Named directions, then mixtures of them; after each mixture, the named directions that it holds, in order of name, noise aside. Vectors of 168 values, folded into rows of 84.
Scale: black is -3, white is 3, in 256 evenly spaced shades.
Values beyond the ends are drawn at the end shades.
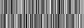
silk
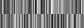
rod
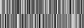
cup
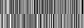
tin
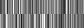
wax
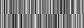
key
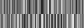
cup, rod, tin.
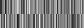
cup.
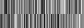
rod, silk, wax.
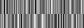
key, rod, wax.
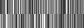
wax.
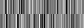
cup, wax.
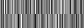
key.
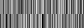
silk, tin, wax.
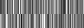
wax.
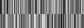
rod, wax.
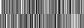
cup, silk.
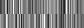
wax.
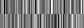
key, rod.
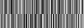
silk, tin.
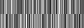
silk.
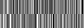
tin.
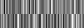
cup, key, rod.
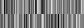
key, rod, silk.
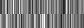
wax.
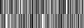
silk, tin, wax.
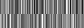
cup, tin, wax.
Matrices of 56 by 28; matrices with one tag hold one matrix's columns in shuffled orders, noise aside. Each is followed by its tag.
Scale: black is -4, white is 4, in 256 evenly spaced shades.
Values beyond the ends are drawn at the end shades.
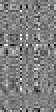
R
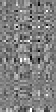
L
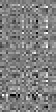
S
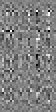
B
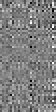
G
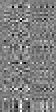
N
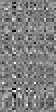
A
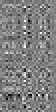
S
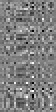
A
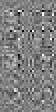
B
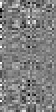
G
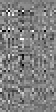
B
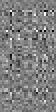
B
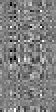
L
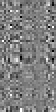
L
